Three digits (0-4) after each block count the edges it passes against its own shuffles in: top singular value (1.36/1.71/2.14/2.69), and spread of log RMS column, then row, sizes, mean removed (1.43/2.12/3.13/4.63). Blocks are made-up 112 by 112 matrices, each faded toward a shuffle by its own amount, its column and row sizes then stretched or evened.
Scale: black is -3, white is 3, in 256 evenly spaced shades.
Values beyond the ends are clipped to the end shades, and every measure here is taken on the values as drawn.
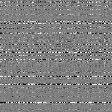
4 1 4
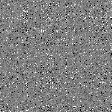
0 2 2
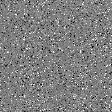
0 1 1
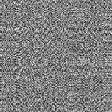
4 1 1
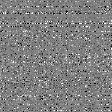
2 2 3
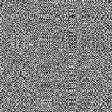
4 2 0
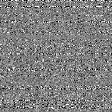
2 0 3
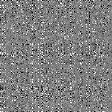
3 3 2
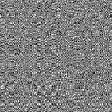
4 1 1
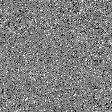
1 0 1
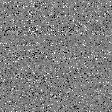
2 0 2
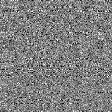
3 0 2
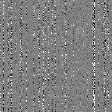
3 4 0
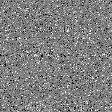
1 0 2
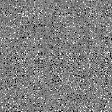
2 2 2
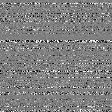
1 0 4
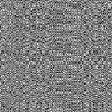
4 2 0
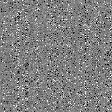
3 2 0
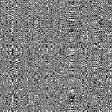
4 3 1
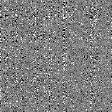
0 3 2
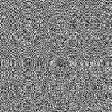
4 1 0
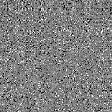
3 1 1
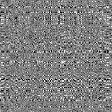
4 2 3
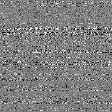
2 1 4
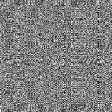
4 2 1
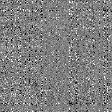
1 3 2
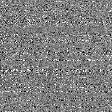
0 1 3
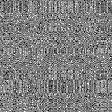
4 0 0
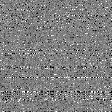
3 0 3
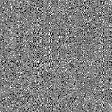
3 2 1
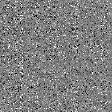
0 2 1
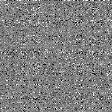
0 2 3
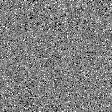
1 0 1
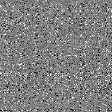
2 2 2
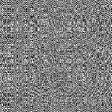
4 3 0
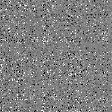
0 2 2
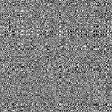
4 2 3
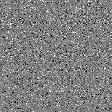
2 0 1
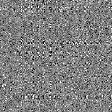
3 2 2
